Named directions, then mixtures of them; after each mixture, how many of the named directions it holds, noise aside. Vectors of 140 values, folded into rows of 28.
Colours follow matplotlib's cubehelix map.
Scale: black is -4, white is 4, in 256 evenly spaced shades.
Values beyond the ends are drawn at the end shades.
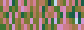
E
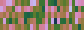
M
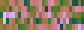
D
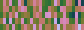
two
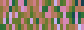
two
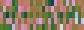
two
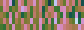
one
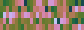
two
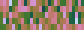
three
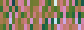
two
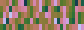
two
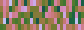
three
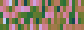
three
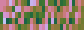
two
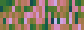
one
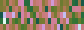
one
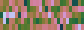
one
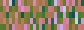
one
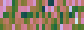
three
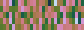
one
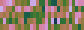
one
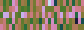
two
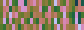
two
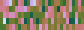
three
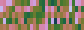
one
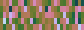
two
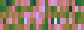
one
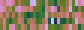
one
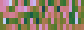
three
